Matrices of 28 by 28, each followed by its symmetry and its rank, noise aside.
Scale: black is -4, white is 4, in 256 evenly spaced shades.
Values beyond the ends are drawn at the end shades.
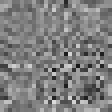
no symmetry, rank four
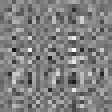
no symmetry, rank three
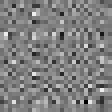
no symmetry, rank three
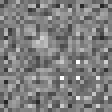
symmetric, rank six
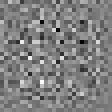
antisymmetric, rank four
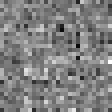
no symmetry, rank six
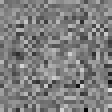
no symmetry, rank six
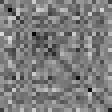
symmetric, rank four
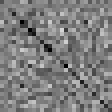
symmetric, rank six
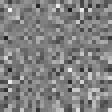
symmetric, rank four
